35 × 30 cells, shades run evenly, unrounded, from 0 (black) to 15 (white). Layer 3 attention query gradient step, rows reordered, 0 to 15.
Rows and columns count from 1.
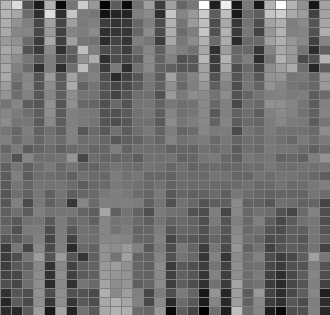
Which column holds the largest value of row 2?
5
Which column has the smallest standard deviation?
23
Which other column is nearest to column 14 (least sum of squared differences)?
9
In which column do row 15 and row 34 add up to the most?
11
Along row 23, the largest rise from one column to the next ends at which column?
8
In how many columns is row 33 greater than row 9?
12
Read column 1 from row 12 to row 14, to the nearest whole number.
7 8 8
